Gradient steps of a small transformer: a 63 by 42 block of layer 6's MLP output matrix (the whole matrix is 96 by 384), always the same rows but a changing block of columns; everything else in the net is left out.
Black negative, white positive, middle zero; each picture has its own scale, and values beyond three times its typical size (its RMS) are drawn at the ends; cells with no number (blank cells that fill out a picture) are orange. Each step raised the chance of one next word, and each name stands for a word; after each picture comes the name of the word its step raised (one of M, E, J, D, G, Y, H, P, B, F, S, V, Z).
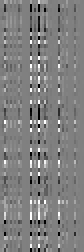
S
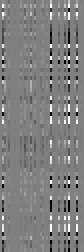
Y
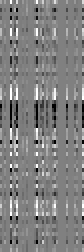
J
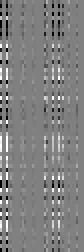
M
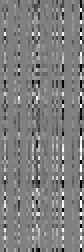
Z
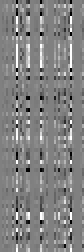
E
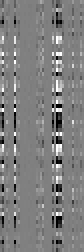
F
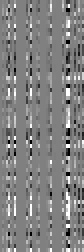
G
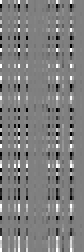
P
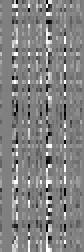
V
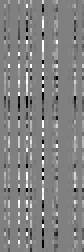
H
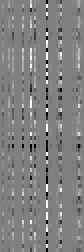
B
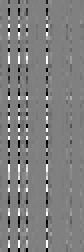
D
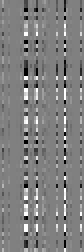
G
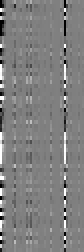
M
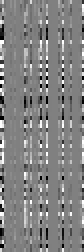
H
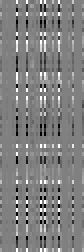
V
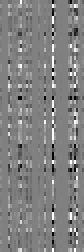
E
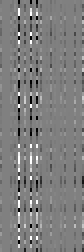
Z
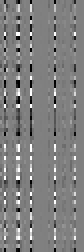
Z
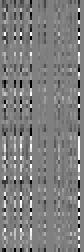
Z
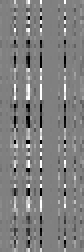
J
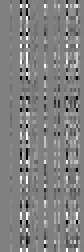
E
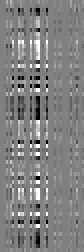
H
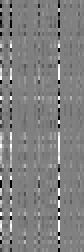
M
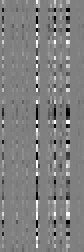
S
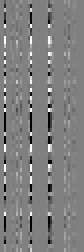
F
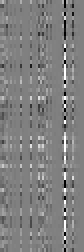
M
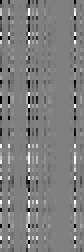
Z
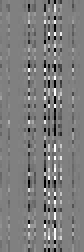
Z
